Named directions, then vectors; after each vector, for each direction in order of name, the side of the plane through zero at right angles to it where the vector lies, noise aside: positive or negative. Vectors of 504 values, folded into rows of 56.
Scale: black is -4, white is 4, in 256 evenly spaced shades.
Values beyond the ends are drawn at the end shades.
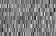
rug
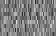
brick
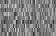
negative, positive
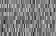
negative, positive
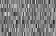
negative, positive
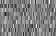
positive, negative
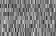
positive, negative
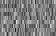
positive, negative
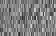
positive, positive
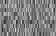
negative, positive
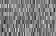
negative, positive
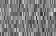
negative, negative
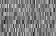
negative, positive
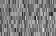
positive, positive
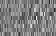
positive, positive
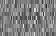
positive, positive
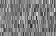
negative, negative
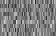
positive, negative
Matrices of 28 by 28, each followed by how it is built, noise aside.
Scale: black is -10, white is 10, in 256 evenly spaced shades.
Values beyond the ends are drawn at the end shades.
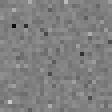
sparse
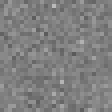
uneven columns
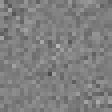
block diagonal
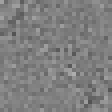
block diagonal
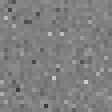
sparse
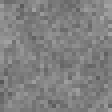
smooth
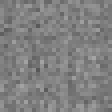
blocks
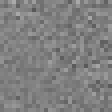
upper triangular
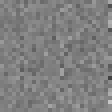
uneven columns
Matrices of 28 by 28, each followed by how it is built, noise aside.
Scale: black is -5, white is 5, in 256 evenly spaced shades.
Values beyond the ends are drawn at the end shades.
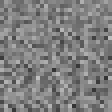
blocks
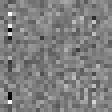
uneven columns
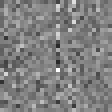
uneven columns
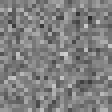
blocks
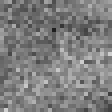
smooth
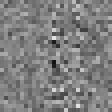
uneven columns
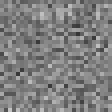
blocks
